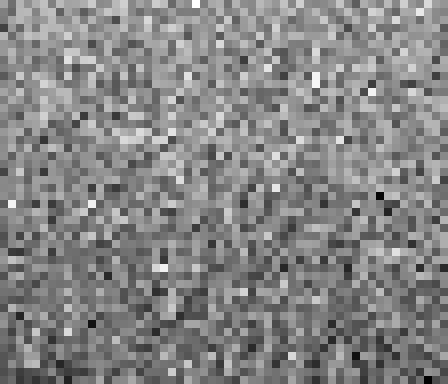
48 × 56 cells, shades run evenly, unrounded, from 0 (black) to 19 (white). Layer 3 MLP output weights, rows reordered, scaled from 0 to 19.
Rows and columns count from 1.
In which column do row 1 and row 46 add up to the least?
45
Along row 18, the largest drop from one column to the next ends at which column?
44
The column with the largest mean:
22
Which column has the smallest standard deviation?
30
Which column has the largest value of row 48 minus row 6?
17
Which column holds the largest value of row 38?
40
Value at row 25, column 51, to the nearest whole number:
9
